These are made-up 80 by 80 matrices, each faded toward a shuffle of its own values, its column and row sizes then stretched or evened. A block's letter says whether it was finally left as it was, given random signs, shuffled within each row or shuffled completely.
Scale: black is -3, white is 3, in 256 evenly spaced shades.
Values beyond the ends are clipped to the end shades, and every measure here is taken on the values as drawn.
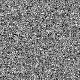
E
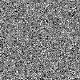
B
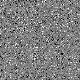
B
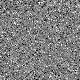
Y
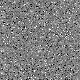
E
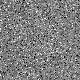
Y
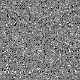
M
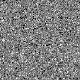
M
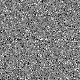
E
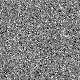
Y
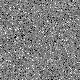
Y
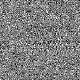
M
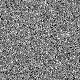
Y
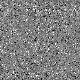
B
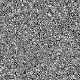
M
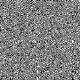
M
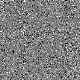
B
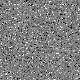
E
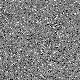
Y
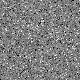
Y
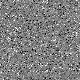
E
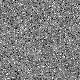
Y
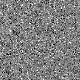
M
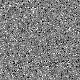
E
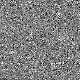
B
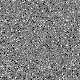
E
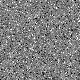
Y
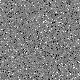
Y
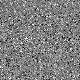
E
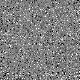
B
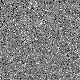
Y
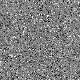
E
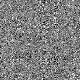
M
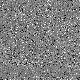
E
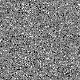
B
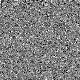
E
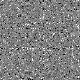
B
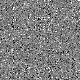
B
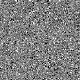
M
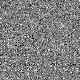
E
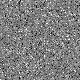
Y
